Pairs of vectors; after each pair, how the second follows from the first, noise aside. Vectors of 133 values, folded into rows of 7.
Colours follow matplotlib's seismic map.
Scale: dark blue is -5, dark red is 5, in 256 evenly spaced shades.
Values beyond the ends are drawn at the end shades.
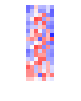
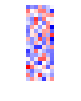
sign-scrambled.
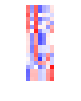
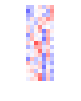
reversed, negated, shrunk.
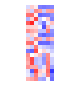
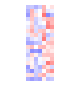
reversed, shrunk.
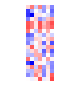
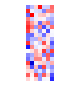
sign-scrambled.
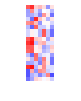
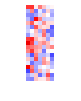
copied.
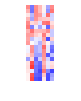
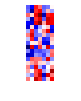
wrapped around, negated, scaled up.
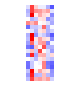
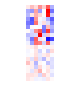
reversed, partly zeroed.
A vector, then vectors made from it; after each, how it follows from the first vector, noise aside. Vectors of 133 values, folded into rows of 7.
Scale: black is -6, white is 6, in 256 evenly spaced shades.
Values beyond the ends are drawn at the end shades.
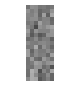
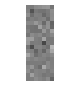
wrapped around, partly zeroed.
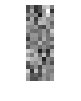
reversed, scaled up.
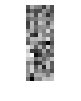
wrapped around, scaled up.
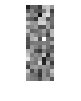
reversed, scaled up.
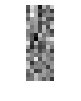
wrapped around, scaled up.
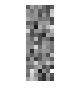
scaled up.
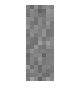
wrapped around, negated, shrunk.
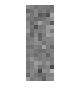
partly zeroed.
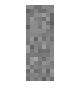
wrapped around, negated, shrunk.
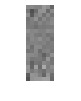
wrapped around, partly zeroed.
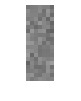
wrapped around, negated, shrunk.
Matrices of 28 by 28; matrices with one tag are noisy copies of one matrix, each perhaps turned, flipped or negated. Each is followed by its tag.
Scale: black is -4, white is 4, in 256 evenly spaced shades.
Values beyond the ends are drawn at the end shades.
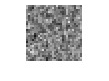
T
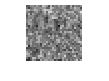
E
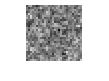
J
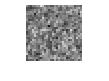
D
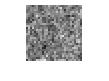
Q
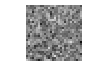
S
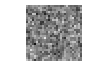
D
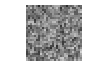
J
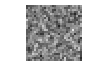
T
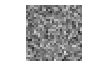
Q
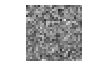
Q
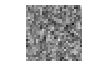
T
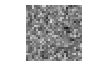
S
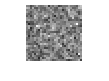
E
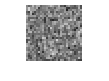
D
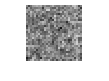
E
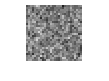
S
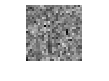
D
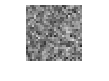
S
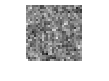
D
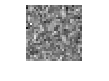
T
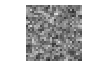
T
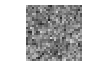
D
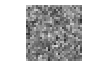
D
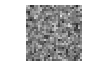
E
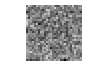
Q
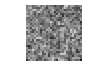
D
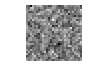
S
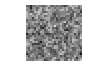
Q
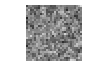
J
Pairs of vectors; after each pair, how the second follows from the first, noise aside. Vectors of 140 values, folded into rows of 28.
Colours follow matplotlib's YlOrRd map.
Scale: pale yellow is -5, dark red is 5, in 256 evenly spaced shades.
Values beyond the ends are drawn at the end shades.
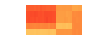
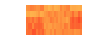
wrapped around, shrunk.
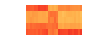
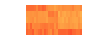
shrunk.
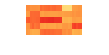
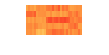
reversed, shrunk.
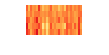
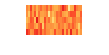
shuffled.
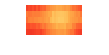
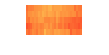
wrapped around, negated, shrunk.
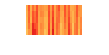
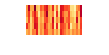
reversed, negated, scaled up.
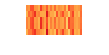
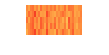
shrunk.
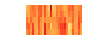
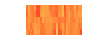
reversed, negated, shrunk.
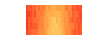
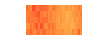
wrapped around, shrunk.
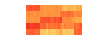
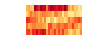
reversed, negated, scaled up.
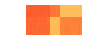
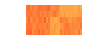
shrunk.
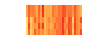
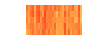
reversed, shrunk.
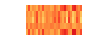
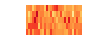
shuffled.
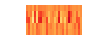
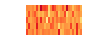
shuffled.
